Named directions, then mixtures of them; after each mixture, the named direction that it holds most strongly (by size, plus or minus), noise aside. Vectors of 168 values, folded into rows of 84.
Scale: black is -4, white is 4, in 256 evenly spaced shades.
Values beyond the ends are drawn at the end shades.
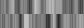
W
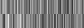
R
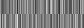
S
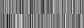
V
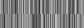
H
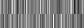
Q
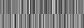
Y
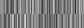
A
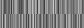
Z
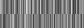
A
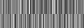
Y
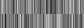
S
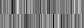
Q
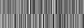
Y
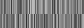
Y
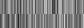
Y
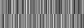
Q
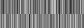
S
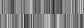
W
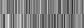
R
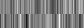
W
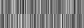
Q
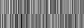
S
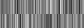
S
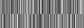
A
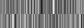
A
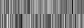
V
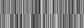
H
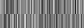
A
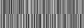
Z
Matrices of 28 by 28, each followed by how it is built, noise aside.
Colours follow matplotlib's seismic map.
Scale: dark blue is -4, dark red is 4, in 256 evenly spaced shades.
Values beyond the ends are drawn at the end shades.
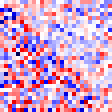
lower triangular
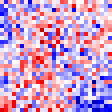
smooth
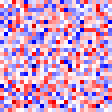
repeating columns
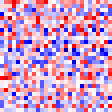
repeating columns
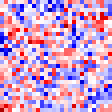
smooth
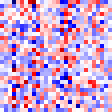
uneven columns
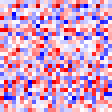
repeating columns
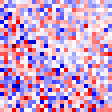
lower triangular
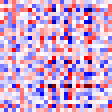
low rank
